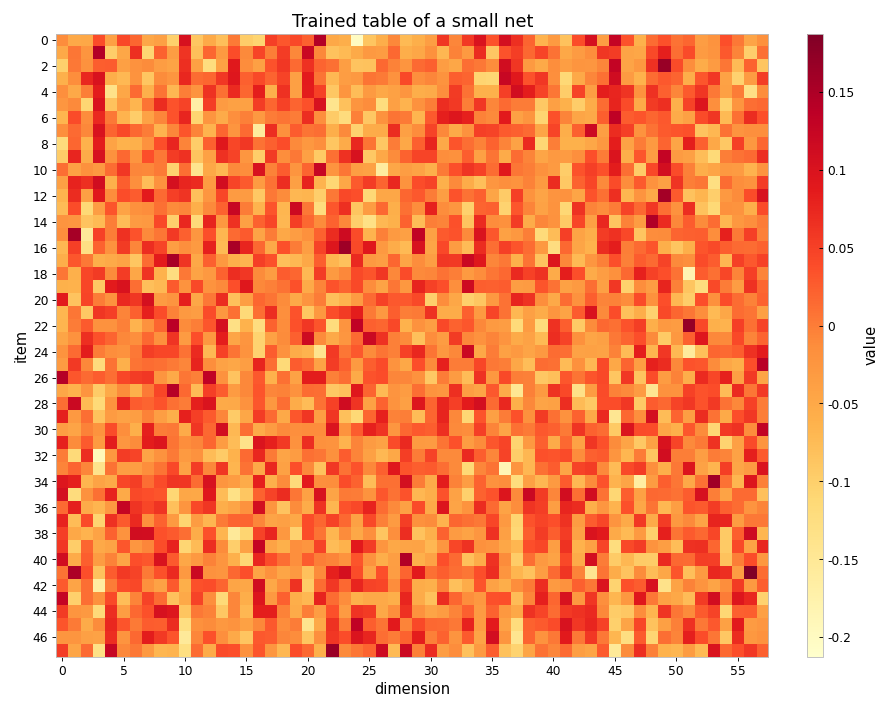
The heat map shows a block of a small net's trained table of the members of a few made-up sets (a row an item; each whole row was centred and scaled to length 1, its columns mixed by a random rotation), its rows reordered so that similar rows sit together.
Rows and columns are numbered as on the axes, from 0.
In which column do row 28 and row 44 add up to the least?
3
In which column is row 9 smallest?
53
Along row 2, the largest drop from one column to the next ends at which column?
46
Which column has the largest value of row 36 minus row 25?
5
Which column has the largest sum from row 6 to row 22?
45
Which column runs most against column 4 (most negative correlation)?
10
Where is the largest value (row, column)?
41, 56
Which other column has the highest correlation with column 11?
26
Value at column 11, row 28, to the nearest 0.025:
0.075
